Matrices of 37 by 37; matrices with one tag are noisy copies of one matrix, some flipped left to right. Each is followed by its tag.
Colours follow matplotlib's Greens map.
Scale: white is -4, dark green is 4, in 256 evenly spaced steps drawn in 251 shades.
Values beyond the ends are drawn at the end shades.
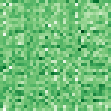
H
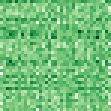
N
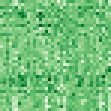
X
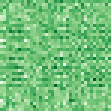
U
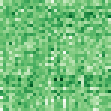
X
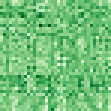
X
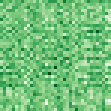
U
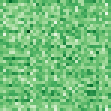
H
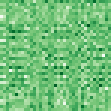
U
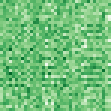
U
